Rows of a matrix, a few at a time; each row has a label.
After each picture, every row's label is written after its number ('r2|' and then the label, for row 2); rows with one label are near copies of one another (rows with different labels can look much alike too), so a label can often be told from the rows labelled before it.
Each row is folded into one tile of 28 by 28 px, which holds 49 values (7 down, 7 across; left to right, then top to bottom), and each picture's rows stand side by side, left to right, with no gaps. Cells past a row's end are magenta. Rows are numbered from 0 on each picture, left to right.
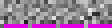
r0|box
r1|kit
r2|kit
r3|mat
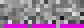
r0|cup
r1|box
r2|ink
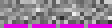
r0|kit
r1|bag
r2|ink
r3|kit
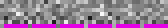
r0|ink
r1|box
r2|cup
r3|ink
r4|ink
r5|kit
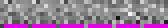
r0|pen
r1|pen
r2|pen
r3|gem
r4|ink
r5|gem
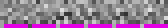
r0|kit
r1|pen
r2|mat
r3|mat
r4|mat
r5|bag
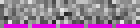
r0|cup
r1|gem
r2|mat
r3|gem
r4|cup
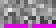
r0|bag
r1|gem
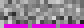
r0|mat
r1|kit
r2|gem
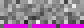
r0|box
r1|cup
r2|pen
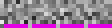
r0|box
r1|ink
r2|mat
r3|mat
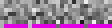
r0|mat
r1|mat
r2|box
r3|cup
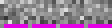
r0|cup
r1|gem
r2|bag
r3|gem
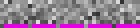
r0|pen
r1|cup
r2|kit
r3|mat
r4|pen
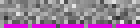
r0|ink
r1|kit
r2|pen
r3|kit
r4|cup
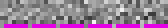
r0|kit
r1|kit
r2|gem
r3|cup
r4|bag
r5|mat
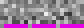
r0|gem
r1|ink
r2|mat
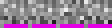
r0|gem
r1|gem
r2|bag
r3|gem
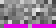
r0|cup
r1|bag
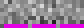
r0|pen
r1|gem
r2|gem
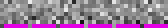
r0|pen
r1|cup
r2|box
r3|ink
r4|gem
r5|pen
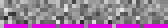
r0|mat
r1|kit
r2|box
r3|cup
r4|bag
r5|pen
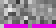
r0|bag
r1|gem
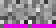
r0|box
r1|box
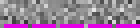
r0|gem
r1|pen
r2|kit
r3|bag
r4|box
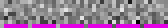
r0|mat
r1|gem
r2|bag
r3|box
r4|box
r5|pen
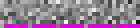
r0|mat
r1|kit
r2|cup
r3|bag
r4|box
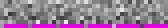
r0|mat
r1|cup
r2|cup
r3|gem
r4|bag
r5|pen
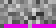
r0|pen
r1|mat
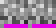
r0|gem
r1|gem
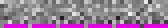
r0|cup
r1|bag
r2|ink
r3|gem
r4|ink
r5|pen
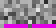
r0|mat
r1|box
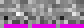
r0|ink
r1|gem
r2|ink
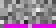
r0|box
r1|bag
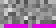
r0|bag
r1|kit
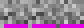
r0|mat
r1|mat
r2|pen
